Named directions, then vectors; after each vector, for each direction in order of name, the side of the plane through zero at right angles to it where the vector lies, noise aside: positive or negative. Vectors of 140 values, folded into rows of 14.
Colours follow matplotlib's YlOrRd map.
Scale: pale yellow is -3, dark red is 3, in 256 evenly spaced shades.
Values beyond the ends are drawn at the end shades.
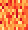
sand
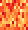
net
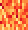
negative, positive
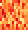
positive, negative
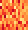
positive, negative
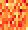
negative, negative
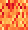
positive, positive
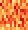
negative, positive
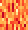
positive, negative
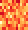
positive, negative
